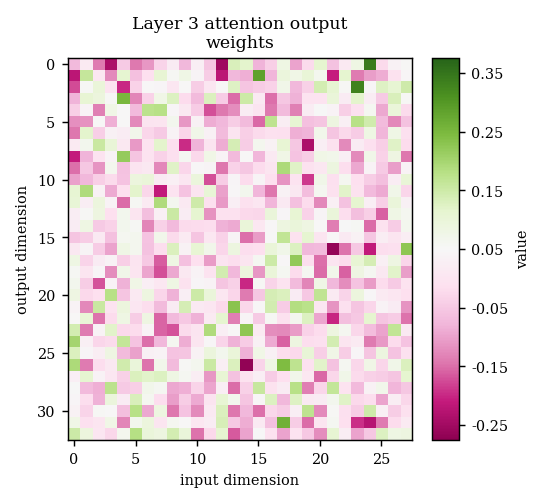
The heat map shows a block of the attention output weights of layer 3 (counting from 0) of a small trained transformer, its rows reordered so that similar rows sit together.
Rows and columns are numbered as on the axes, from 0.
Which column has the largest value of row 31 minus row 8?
0
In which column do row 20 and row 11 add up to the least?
7
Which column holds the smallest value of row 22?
21
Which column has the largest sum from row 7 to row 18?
17
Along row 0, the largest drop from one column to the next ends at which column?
25
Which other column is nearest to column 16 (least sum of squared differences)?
18
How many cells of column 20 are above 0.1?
4
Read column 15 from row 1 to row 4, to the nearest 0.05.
0.3 -0.05 0 0
